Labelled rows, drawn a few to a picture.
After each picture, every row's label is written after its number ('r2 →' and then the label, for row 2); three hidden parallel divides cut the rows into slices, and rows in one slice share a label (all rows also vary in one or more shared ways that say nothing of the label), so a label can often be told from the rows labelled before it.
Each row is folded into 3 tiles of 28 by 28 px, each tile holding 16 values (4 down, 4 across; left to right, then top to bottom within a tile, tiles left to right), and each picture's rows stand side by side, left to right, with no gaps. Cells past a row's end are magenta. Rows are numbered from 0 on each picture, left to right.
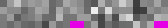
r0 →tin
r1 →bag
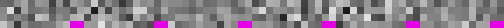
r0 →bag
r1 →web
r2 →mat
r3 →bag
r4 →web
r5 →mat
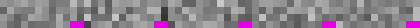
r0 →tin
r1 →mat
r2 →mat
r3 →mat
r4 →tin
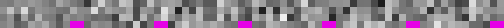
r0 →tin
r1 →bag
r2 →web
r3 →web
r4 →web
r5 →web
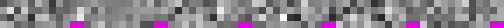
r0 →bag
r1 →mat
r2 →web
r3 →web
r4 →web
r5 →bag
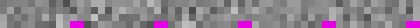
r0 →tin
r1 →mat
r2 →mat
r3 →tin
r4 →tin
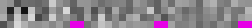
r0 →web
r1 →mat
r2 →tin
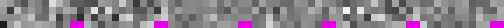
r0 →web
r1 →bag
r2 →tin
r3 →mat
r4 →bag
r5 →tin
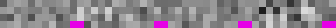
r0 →tin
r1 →tin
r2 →tin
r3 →web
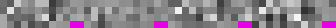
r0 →bag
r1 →tin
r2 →bag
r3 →bag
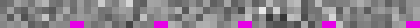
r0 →tin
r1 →tin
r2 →tin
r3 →bag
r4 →tin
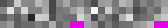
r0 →bag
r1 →bag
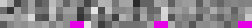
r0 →web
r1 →bag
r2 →tin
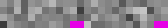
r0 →mat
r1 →mat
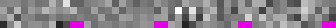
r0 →mat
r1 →tin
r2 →bag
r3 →web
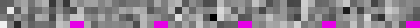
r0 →bag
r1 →mat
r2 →web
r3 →web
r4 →web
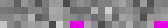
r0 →mat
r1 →tin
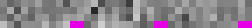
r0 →tin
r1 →web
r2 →tin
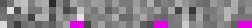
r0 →bag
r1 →mat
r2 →mat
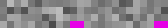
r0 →mat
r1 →mat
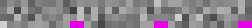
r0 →tin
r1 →tin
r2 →mat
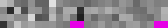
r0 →web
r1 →tin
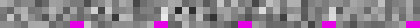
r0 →mat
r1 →bag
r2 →web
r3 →bag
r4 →tin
